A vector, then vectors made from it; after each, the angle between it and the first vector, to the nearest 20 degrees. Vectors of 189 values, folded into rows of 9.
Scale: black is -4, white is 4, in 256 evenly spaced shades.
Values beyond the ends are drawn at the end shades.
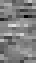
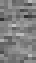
20 degrees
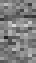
40 degrees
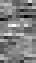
20 degrees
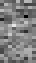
40 degrees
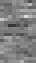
160 degrees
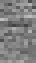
140 degrees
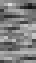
80 degrees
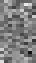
100 degrees
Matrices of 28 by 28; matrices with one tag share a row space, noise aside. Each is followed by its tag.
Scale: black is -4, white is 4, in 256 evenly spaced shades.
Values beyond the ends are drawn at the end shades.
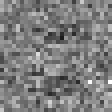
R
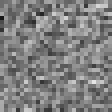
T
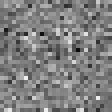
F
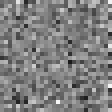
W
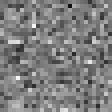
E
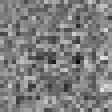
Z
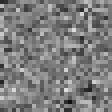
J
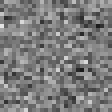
J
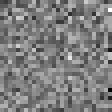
W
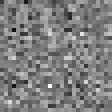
F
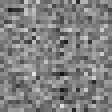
E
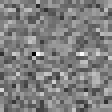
T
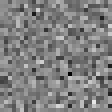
W
